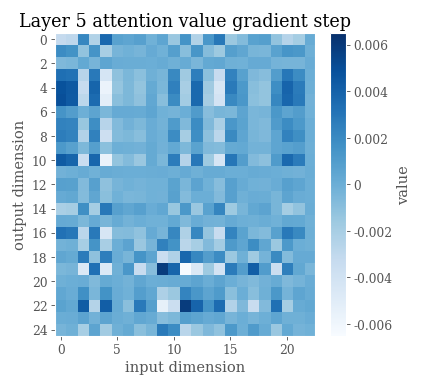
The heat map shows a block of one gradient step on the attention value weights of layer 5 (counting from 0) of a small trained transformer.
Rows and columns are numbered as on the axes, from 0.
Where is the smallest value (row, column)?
19, 11
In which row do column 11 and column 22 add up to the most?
22
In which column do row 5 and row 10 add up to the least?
4
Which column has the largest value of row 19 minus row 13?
9
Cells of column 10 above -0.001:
20
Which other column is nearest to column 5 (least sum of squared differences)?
18
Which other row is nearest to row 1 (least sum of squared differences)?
7
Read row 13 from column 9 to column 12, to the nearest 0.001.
0 0.001 -0.001 0
